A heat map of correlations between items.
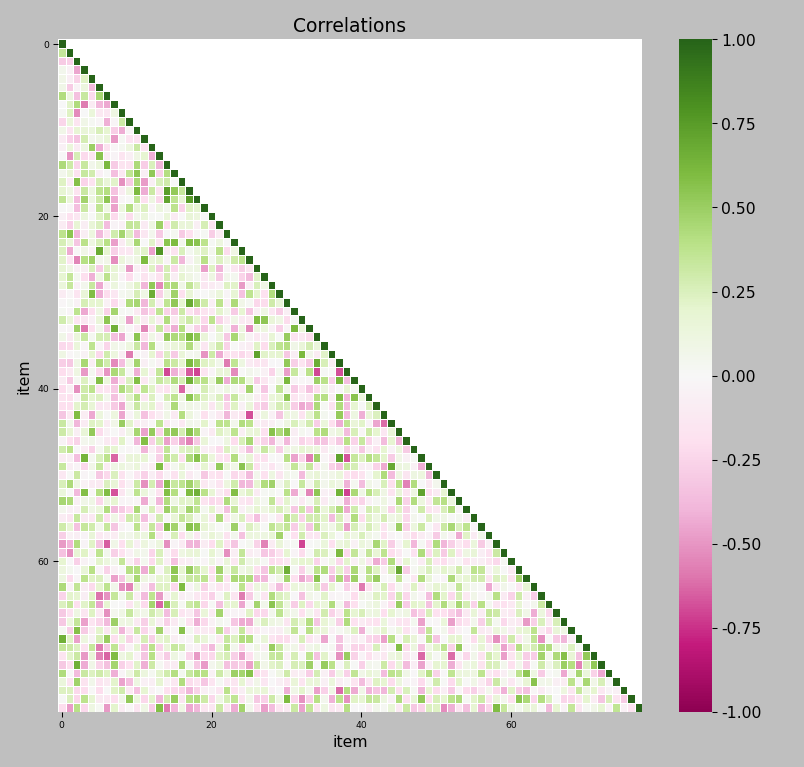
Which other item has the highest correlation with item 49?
44
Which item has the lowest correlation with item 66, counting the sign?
6
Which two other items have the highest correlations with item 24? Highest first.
13, 5
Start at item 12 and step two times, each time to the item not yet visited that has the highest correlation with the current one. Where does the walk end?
4
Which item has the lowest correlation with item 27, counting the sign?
58
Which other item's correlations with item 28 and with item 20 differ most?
70
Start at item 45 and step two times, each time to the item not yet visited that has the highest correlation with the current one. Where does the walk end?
30
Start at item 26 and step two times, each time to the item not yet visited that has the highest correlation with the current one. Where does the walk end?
32
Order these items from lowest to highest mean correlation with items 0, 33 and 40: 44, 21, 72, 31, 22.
72, 21, 31, 22, 44
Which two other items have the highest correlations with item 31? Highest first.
33, 7
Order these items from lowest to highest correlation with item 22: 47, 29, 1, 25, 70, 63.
63, 29, 25, 47, 70, 1
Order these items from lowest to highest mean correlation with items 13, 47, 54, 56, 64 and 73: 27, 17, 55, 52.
27, 55, 52, 17
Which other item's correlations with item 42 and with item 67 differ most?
62
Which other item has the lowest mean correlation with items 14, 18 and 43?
38
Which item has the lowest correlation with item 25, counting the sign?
43
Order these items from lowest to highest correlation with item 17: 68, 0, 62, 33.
33, 68, 0, 62
